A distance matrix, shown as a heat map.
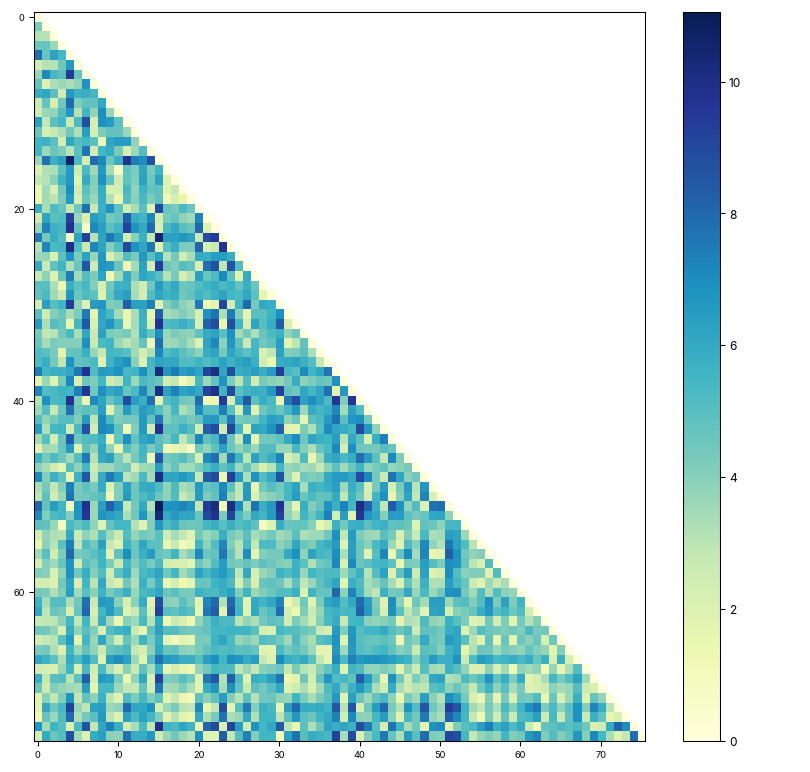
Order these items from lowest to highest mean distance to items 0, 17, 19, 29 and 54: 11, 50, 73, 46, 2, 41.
73, 2, 50, 41, 46, 11
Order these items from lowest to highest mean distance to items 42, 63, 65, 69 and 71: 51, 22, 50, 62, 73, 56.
73, 62, 50, 56, 51, 22
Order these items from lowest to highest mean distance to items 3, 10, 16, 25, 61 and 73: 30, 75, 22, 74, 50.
50, 75, 30, 74, 22
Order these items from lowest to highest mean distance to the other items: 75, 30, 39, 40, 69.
69, 75, 30, 40, 39
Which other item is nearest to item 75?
30
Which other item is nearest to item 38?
18
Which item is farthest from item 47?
15
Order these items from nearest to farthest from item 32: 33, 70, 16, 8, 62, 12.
62, 70, 12, 33, 16, 8
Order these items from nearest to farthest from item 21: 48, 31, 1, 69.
1, 31, 69, 48
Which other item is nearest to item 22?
6
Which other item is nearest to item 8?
13
